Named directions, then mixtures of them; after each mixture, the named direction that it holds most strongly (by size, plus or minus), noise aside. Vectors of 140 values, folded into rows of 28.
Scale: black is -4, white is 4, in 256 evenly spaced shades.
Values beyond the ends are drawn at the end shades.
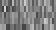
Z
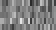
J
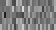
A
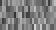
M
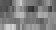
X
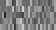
A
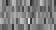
J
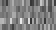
J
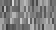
Z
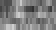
X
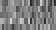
J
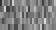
M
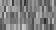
Z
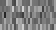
A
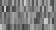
Z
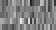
J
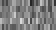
J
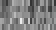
J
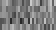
J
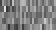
Z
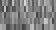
Z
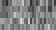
J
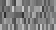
A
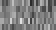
J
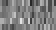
J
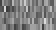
Z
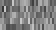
Z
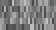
Z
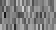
A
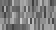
Z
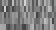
Z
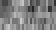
X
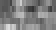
X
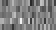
J
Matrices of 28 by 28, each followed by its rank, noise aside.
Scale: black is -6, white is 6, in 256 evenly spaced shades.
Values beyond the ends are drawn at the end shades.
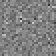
six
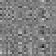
three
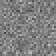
six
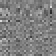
three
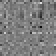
three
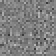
eight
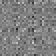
four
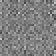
three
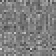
four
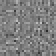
six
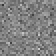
eight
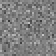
eight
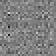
four
